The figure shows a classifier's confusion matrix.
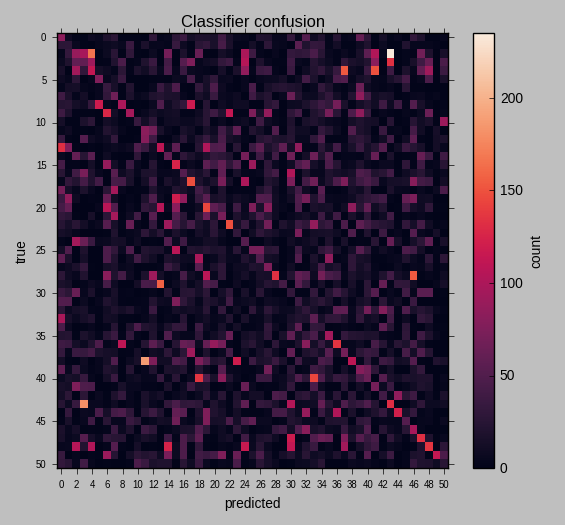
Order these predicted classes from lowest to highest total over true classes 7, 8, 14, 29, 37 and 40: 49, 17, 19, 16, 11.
49, 11, 16, 19, 17
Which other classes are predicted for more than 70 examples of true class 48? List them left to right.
2, 4, 14, 24, 30, 37
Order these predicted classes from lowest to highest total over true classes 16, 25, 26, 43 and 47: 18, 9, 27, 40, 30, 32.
32, 9, 27, 40, 18, 30
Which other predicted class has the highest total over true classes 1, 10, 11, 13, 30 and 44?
19
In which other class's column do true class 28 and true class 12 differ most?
46
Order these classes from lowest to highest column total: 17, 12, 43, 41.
17, 41, 12, 43
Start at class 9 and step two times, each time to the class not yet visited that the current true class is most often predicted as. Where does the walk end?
39
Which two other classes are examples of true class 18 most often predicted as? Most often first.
7, 0
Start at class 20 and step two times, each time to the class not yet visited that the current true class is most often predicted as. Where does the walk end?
15
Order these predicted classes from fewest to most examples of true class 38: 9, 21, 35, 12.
9, 21, 35, 12
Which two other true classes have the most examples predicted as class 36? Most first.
44, 8
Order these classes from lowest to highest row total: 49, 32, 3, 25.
32, 25, 49, 3
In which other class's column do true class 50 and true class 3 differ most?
43
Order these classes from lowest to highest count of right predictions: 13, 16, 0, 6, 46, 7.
6, 16, 7, 0, 46, 13
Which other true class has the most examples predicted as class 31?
13
